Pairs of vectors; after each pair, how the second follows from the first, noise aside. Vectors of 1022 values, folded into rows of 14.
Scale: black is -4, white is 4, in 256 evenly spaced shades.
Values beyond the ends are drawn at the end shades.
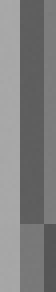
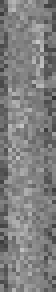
wrapped around, negated, partly zeroed.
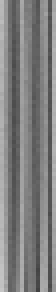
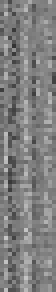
wrapped around, negated, partly zeroed.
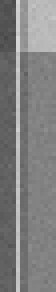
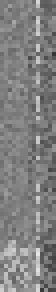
reversed, partly zeroed.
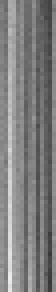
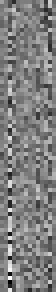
sign-scrambled.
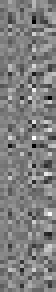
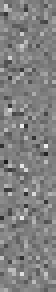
reversed, negated, partly zeroed.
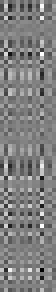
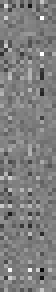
partly zeroed.
